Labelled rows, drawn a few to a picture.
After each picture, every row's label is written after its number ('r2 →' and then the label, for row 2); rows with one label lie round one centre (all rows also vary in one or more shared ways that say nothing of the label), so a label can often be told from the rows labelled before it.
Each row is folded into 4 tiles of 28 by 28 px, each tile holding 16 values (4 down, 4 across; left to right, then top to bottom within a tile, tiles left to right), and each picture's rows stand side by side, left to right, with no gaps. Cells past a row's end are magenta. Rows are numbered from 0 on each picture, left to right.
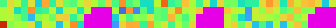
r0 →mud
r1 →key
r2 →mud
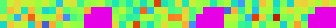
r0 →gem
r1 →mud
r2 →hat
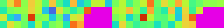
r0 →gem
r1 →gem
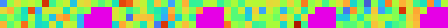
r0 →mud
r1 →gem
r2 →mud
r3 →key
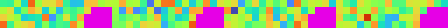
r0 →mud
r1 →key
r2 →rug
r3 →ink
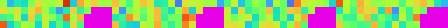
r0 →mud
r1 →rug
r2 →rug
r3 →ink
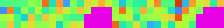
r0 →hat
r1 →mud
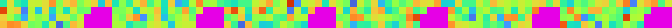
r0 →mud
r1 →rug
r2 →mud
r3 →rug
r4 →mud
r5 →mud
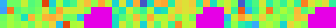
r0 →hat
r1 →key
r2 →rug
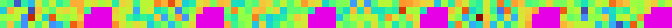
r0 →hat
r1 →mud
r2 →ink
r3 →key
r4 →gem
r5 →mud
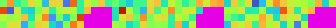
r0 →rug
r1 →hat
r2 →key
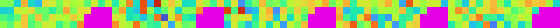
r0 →key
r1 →mud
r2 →rug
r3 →ink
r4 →ink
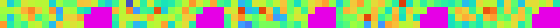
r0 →ink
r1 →rug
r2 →rug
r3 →gem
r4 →rug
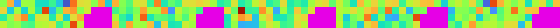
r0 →rug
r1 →ink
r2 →rug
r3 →ink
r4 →key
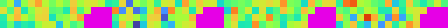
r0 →rug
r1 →rug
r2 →hat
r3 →gem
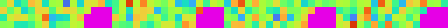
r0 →rug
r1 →gem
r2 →gem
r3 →ink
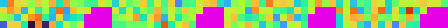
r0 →gem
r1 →rug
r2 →mud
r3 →rug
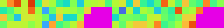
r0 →gem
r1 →key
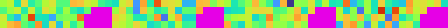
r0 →ink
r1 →mud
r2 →rug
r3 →rug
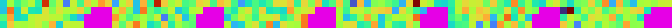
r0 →hat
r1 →mud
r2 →key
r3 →ink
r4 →gem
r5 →hat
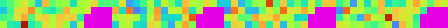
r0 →key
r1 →rug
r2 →hat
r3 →hat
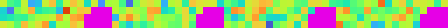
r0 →key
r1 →rug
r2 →ink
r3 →mud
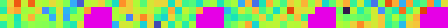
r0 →gem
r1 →gem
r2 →key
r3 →key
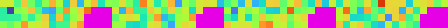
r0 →key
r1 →rug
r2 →key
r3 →mud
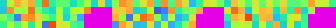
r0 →gem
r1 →gem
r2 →rug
